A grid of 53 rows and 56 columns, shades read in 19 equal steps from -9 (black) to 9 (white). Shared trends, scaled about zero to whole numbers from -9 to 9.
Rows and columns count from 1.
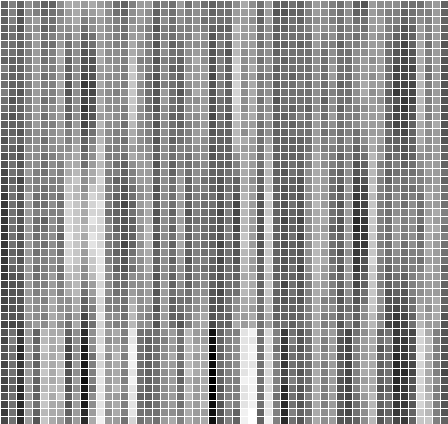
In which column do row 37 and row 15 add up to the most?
13
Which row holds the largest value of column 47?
33
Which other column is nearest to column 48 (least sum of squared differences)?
5
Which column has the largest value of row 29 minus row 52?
11
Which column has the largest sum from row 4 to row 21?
30
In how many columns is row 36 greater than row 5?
25
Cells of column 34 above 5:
15
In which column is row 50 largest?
32
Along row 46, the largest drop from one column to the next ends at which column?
27
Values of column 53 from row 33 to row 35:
-1 0 1
